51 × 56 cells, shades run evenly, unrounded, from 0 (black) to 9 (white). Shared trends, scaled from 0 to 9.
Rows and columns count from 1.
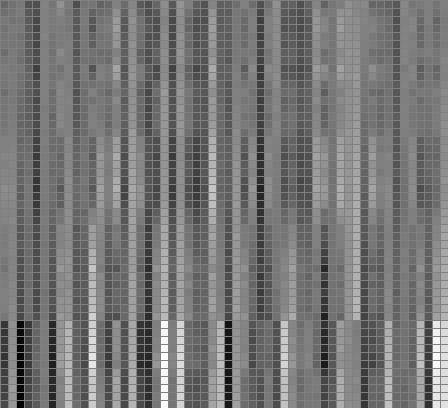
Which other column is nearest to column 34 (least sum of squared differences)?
52
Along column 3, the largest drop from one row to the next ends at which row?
41
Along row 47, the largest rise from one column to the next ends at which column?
55
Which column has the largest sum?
21
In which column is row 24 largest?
27
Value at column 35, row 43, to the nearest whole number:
3
